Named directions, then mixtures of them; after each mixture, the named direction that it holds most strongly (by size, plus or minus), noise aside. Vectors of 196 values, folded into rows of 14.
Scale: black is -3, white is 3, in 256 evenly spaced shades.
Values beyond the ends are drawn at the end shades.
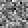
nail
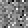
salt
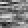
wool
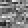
wool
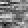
wool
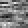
wool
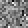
salt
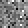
salt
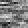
wool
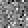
salt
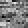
wool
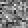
nail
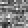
wool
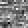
wool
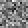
nail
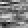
wool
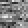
wool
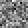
nail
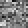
nail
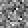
nail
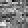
wool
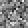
nail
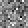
salt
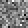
salt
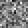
nail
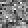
nail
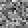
nail
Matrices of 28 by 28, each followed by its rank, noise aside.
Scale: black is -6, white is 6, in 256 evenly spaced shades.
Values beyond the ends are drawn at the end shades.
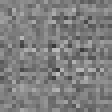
four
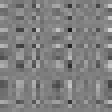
one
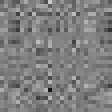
three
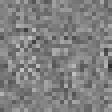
six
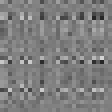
one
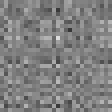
two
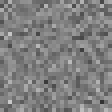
six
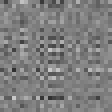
two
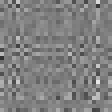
three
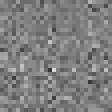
six
